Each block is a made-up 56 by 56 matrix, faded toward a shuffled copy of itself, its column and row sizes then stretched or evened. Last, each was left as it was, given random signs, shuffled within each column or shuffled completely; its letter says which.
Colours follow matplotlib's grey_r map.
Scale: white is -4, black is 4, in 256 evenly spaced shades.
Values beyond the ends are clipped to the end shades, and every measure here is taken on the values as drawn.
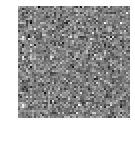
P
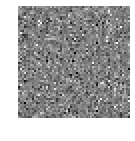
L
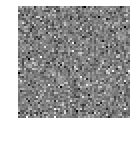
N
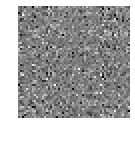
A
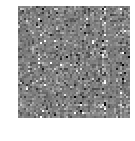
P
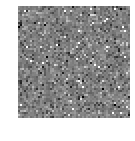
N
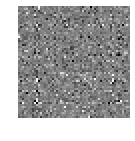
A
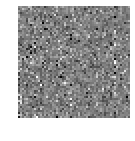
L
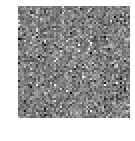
L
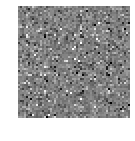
L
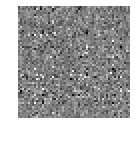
P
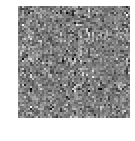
P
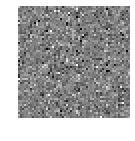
L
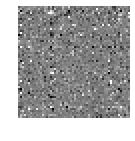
P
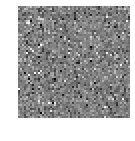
L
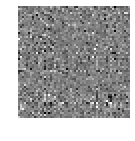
A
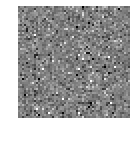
L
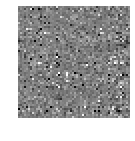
P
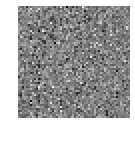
L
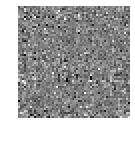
P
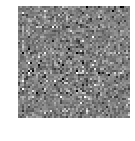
P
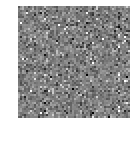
L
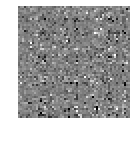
A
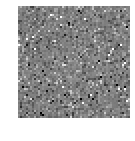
N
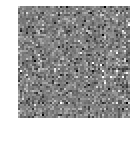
P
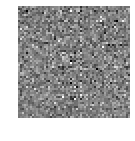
P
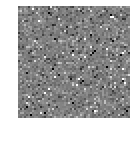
N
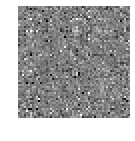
A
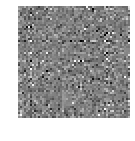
A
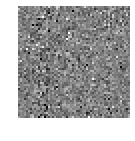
L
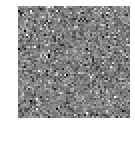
N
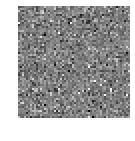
P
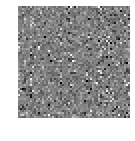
L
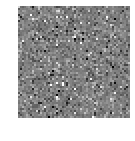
L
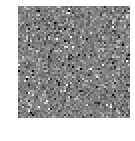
L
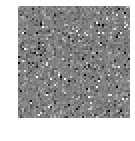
N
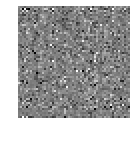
A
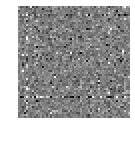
P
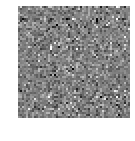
P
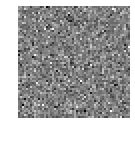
N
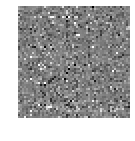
P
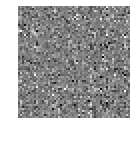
P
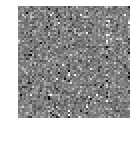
L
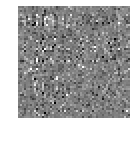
A
